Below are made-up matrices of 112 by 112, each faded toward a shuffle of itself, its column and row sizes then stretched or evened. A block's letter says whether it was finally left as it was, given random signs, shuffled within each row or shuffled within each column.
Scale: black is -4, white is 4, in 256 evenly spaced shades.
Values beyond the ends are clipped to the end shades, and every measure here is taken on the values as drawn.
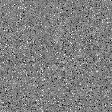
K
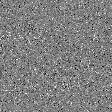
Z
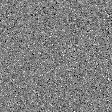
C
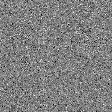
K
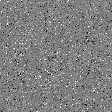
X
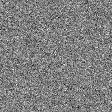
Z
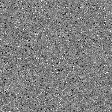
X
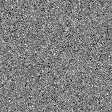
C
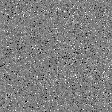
X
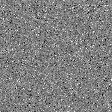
Z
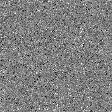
C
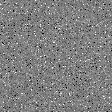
X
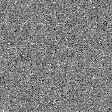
K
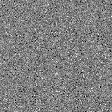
K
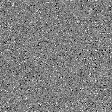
K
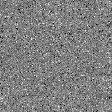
K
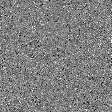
C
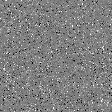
X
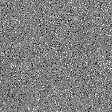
K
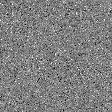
Z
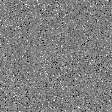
X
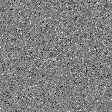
Z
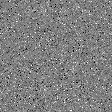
Z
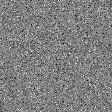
C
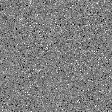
X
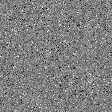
Z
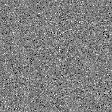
K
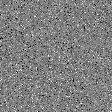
C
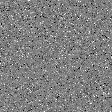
Z
